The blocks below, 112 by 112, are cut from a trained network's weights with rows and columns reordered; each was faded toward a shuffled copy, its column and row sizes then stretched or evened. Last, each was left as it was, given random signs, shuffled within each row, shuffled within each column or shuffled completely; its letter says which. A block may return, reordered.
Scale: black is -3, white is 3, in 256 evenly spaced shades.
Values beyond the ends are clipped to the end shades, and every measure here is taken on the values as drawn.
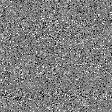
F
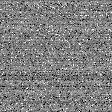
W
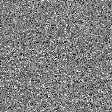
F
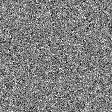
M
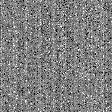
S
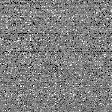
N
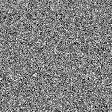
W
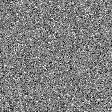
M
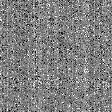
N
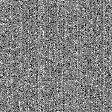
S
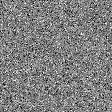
M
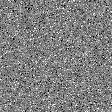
M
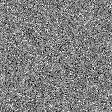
M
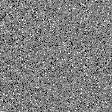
S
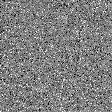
M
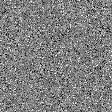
S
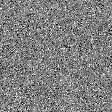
W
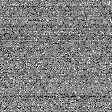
W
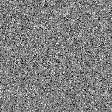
W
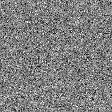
W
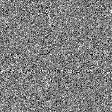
F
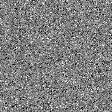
F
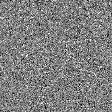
S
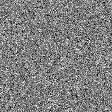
S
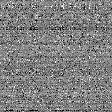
N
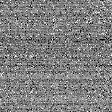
N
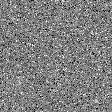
M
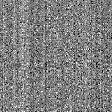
N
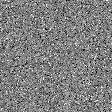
M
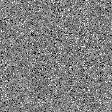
F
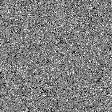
W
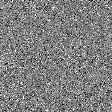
W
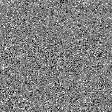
F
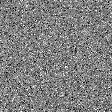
W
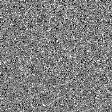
F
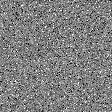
M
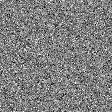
M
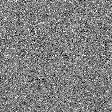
W
